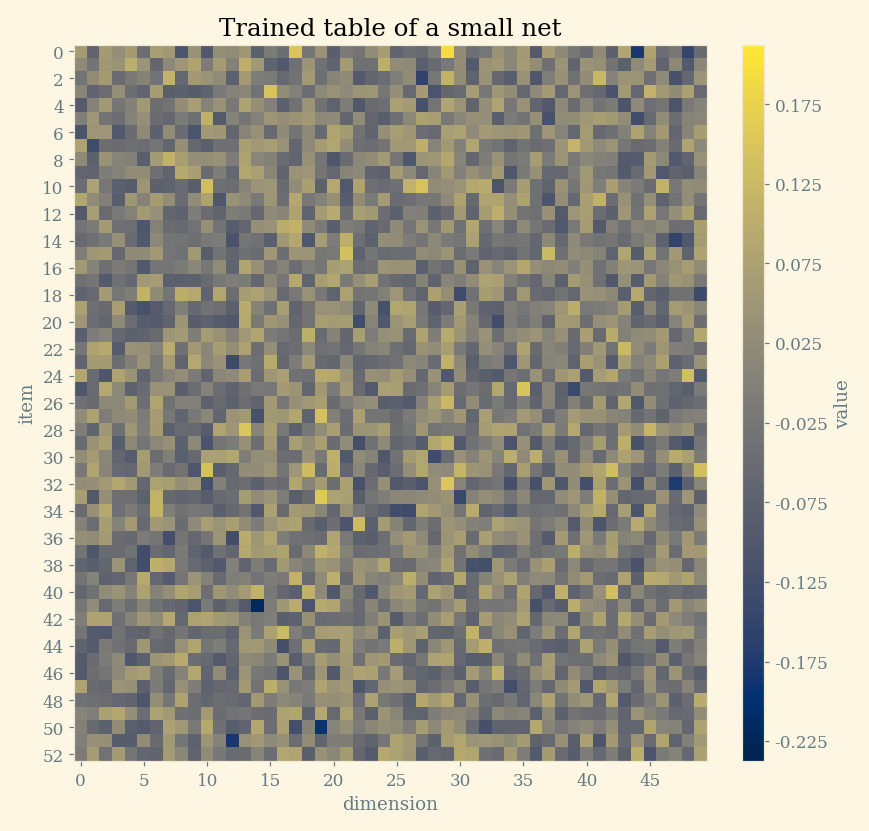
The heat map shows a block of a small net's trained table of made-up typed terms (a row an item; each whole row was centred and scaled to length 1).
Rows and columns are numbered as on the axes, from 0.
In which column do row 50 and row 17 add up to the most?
45
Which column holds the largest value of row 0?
29
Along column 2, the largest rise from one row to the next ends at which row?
25
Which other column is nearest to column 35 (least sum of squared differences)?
2
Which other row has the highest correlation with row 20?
19
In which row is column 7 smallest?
36
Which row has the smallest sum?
14
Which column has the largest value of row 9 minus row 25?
8
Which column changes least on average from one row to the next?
21
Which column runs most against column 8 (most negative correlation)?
43
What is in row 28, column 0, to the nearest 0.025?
0
